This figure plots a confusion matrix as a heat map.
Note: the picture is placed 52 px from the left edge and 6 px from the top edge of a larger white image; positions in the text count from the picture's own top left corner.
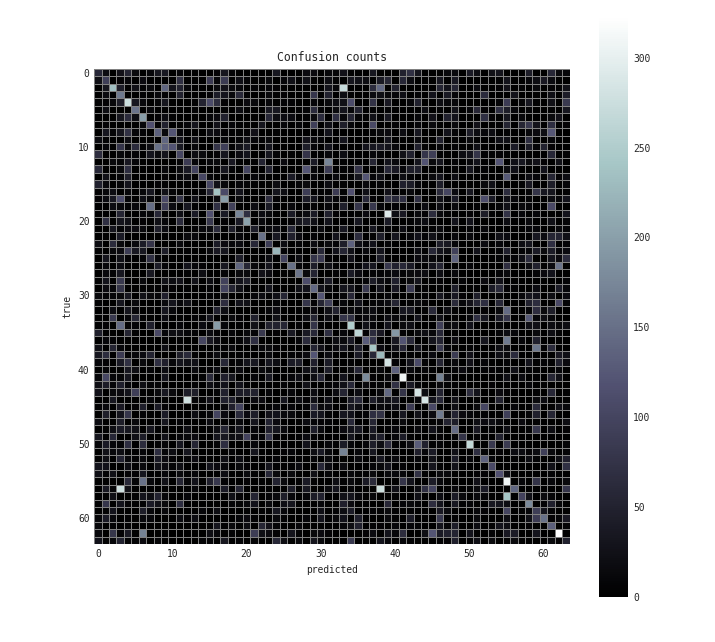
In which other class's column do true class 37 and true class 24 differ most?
59
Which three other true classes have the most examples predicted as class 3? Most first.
56, 34, 17
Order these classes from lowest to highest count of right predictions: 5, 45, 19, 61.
45, 61, 5, 19
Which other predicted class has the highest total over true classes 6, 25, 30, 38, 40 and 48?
29
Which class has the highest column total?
55
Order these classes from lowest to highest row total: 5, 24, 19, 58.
5, 58, 24, 19
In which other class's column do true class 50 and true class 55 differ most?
43
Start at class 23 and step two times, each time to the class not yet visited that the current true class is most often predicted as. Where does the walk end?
16
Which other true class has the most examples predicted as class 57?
7
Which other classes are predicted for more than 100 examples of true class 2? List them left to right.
9, 33, 38
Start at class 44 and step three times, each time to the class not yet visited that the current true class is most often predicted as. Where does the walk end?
62
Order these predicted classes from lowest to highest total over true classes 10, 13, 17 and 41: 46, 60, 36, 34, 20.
34, 60, 20, 46, 36
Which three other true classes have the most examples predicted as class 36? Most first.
41, 14, 29
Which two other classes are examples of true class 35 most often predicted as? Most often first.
40, 8
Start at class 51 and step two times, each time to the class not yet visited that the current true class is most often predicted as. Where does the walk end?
58
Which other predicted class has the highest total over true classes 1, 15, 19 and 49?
39
